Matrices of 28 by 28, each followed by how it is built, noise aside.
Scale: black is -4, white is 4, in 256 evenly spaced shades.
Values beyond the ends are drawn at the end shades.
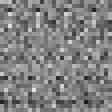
repeating columns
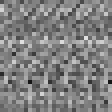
repeating columns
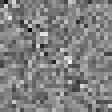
banded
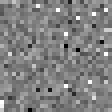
sparse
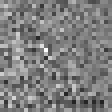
lower triangular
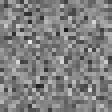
repeating columns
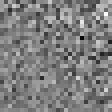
upper triangular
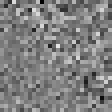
upper triangular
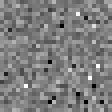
sparse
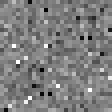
sparse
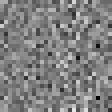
low rank
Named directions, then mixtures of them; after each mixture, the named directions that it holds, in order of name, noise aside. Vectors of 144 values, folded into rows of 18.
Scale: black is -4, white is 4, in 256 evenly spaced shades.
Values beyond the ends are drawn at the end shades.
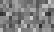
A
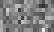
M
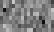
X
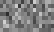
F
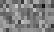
F, M.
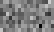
A.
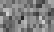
A, M, X.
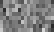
A, M, X.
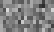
M.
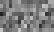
A.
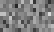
A, F.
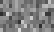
A.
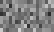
A.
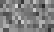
F, M.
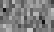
X.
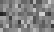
A, F.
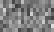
A, M, X.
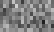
A, F, X.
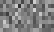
F.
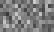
F.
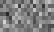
F.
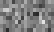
F, M, X.
